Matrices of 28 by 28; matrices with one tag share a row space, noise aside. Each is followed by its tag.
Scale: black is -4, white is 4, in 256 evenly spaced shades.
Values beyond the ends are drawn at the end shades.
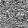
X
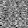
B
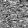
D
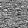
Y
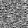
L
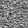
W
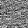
Y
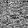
D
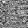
X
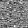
W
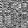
L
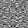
B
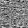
W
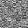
L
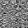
B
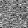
L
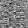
W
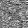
D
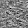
D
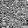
X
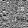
X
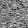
D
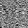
B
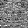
Y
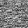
Y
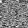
B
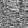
D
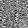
B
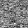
W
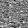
W
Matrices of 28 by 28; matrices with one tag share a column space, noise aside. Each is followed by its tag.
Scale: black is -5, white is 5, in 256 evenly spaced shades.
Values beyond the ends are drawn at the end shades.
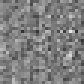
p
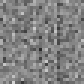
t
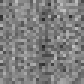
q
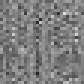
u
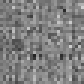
p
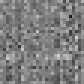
p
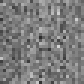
t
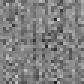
t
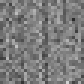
t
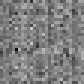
u
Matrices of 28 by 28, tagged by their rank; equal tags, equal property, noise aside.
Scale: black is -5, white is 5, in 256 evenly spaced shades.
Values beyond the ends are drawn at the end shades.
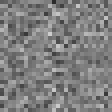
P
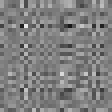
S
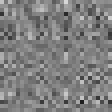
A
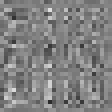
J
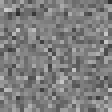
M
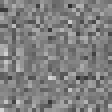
P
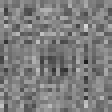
J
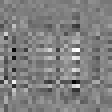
S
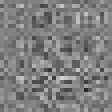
J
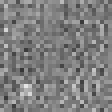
A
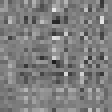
J
